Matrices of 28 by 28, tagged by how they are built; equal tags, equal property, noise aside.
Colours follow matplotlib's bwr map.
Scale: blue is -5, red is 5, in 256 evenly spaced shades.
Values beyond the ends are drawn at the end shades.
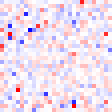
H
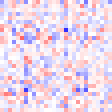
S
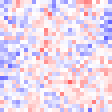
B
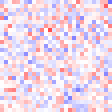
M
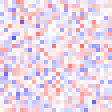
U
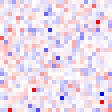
H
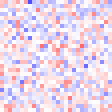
U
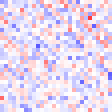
M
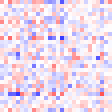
S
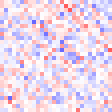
M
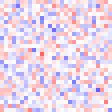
U
